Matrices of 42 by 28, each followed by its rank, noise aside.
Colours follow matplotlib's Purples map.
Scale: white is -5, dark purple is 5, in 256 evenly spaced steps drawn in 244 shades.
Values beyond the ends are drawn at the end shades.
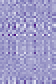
two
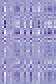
one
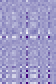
one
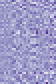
four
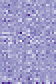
four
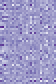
four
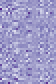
four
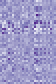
two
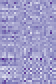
four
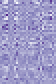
three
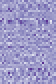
four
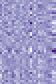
three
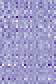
three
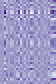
two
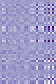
one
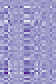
two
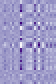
one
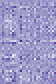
four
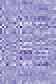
three
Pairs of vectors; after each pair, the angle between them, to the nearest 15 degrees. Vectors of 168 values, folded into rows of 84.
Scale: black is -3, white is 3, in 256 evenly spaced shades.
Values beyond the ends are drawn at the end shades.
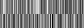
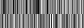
165 degrees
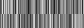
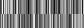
15 degrees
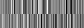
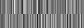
150 degrees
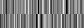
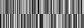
45 degrees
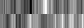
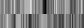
150 degrees
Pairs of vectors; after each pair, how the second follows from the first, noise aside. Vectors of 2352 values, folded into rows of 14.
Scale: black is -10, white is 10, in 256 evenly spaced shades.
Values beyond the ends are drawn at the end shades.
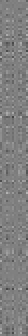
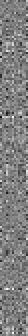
negated, scaled up.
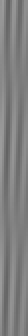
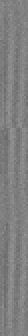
wrapped around, negated, shrunk.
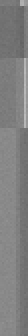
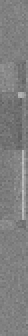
wrapped around, partly zeroed.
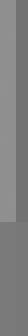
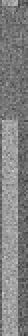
wrapped around, scaled up.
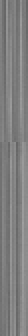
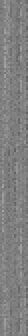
wrapped around, partly zeroed.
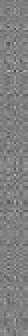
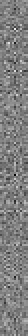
negated, scaled up.
